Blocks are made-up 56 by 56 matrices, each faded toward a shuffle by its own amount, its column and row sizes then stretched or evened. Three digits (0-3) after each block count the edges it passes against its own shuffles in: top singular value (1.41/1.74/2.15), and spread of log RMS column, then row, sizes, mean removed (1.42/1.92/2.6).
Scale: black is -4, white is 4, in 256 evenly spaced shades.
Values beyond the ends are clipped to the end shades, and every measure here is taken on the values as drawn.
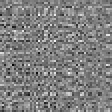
3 2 3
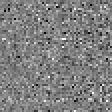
1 1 2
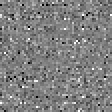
0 0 2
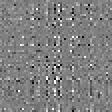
3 2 2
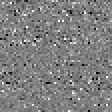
0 0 2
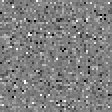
1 0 1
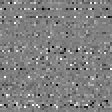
0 0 3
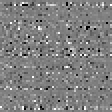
2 1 3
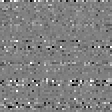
1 0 3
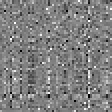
3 2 0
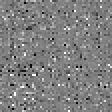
1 2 2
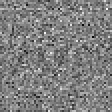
1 0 1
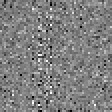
1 2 0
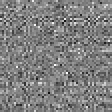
3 0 2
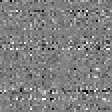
1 2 3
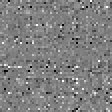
1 1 2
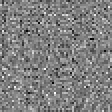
2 0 1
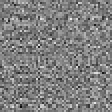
3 1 2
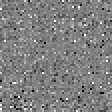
1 1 1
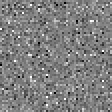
0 1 1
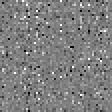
0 2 1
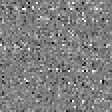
0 1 2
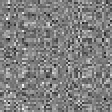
3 2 0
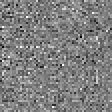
2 1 1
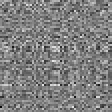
3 0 3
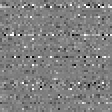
2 0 3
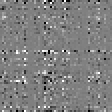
1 3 3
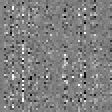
1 3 1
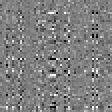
3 3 2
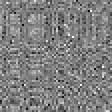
3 0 0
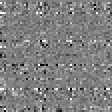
2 2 3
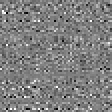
3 0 3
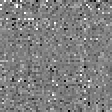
0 1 2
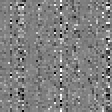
3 3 0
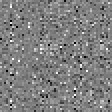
2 2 0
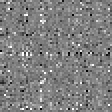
2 2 2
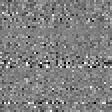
1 0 3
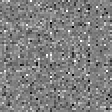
1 2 0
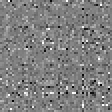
2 2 2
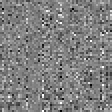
2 3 0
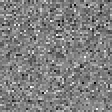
1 0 1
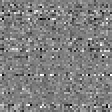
0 1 3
